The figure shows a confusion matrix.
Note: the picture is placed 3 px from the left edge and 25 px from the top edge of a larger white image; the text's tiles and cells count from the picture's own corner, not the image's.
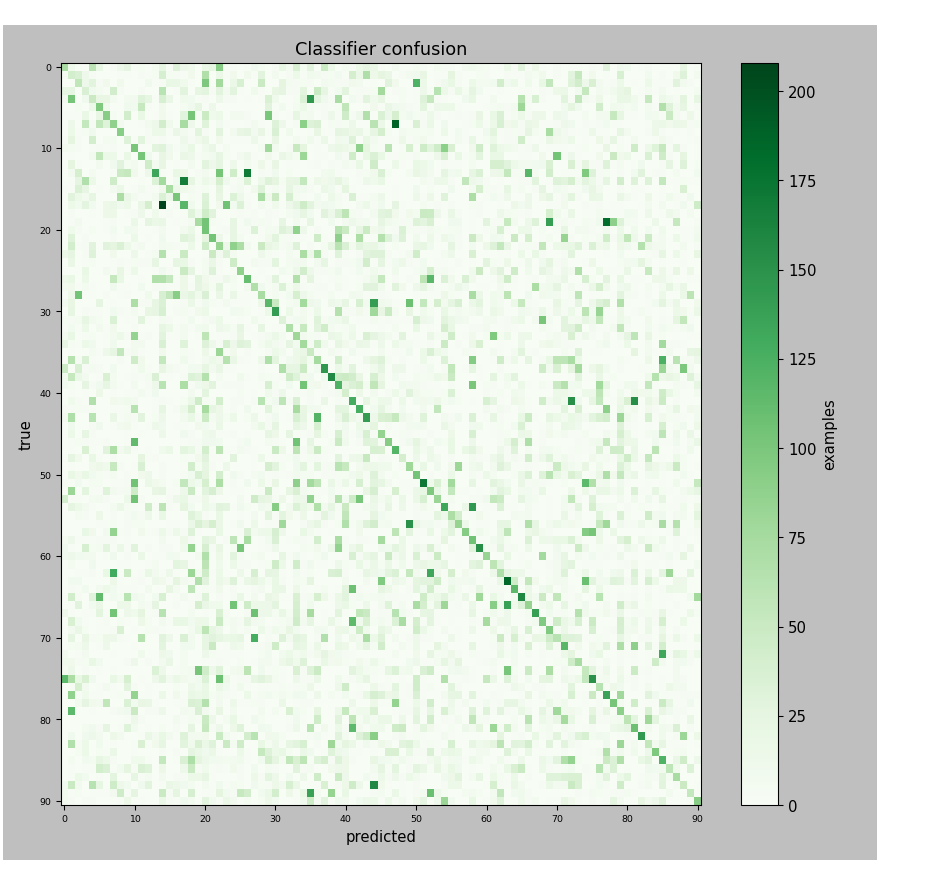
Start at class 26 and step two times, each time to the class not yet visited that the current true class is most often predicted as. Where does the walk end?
1
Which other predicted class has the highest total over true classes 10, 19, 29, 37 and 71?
77
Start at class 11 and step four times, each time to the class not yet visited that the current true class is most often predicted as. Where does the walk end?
7
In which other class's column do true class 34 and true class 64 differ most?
41
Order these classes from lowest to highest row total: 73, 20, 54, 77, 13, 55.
73, 55, 20, 77, 54, 13
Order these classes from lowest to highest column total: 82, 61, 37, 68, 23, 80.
82, 23, 80, 37, 68, 61
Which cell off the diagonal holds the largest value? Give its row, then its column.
17, 14
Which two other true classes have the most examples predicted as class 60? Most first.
68, 75
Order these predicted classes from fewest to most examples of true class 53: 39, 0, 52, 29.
52, 29, 0, 39
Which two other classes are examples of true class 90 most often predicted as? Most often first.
54, 35
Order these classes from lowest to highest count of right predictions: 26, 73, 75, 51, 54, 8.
73, 8, 26, 54, 75, 51
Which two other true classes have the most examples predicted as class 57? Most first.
14, 26
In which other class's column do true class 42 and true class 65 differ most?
5
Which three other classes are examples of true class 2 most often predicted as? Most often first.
50, 20, 22
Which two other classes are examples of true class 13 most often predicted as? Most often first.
26, 66
